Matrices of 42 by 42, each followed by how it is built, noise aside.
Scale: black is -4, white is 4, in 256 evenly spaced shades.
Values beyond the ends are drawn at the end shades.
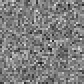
noise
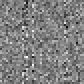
uneven columns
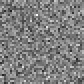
noise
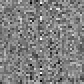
uneven columns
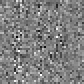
uneven columns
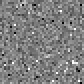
sparse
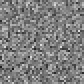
repeating columns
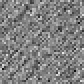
Hankel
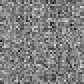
blocks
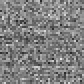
blocks
